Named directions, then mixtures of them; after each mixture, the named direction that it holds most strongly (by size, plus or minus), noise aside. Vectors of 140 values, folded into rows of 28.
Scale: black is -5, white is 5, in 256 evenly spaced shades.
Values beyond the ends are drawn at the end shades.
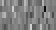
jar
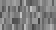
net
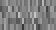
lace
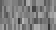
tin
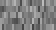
net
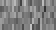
jar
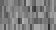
tin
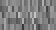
lace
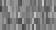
lace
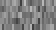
net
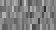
jar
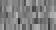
tin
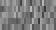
jar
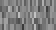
lace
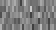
net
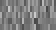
lace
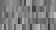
tin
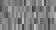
tin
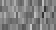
jar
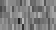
tin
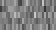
jar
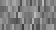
lace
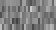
net
